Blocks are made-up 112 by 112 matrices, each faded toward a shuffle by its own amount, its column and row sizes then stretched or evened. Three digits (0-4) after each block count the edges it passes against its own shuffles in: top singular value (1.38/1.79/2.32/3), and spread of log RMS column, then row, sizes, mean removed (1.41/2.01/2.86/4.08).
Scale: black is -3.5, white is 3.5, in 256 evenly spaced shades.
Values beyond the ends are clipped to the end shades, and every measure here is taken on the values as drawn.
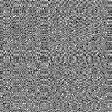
4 1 1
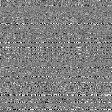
3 0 4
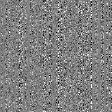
0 4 0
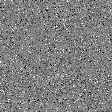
0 0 1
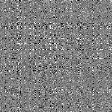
2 3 3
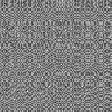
4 2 0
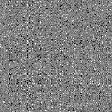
3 2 1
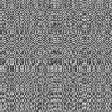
4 2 3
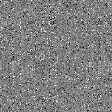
2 2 0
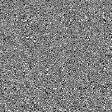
1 2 2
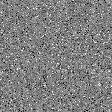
2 0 0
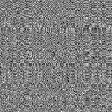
4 0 2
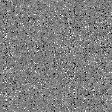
0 2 1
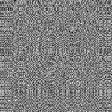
4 2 1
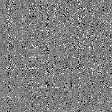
2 3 2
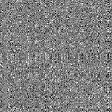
3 2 1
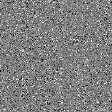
0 2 1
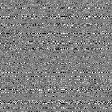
3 0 4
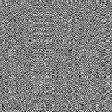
4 1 2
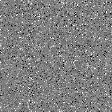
0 2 1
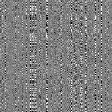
4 4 0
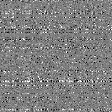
3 0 3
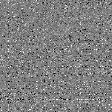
2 1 2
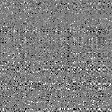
3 1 3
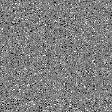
0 2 2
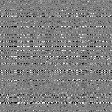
4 0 4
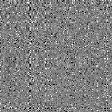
3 2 2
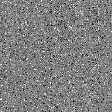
2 1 0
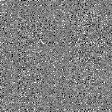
1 2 3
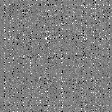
1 3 2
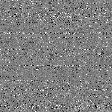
1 0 3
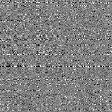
3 1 3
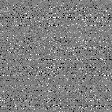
2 1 3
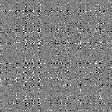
3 3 3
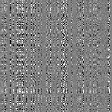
4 4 2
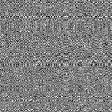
4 0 3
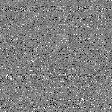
2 0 3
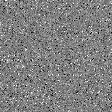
1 0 1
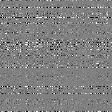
2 2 4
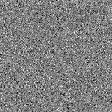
2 0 0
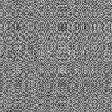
4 1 1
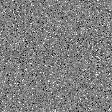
0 1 0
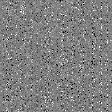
1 3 0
